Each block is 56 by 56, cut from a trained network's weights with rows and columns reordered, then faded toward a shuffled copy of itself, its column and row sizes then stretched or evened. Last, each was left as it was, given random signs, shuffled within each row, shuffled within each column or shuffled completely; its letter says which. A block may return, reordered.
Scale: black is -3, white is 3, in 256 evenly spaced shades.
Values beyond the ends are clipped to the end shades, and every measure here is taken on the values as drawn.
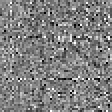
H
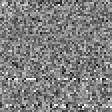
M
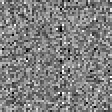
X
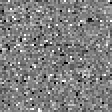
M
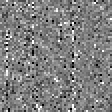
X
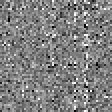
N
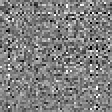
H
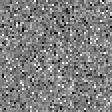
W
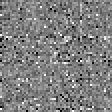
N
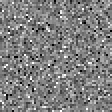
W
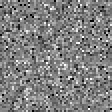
W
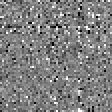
H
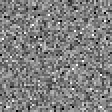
W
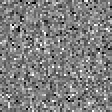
W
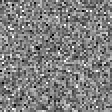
W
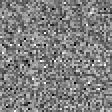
M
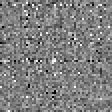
N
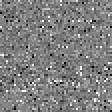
M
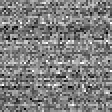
M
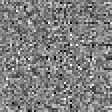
N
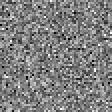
W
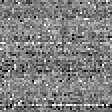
M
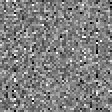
X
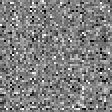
H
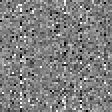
X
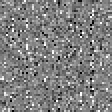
X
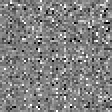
N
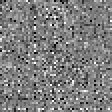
N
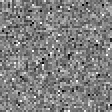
W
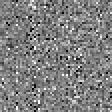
X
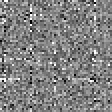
N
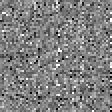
X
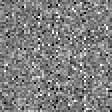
X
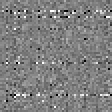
N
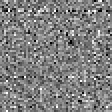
H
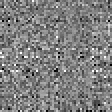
H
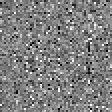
X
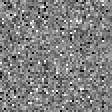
X
